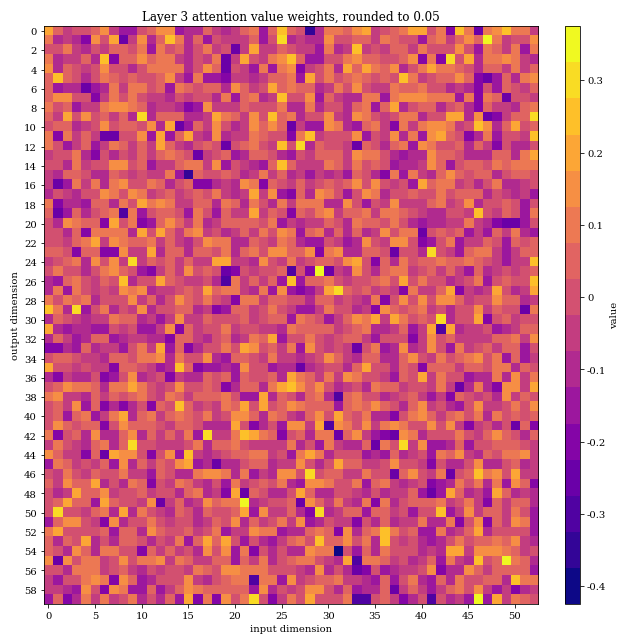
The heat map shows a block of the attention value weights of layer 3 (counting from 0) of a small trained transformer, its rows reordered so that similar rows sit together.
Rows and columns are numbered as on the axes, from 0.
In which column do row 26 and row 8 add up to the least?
19
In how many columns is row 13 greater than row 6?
23
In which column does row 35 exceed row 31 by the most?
14
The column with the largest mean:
8
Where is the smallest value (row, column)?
54, 31
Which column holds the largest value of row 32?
24
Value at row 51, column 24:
0
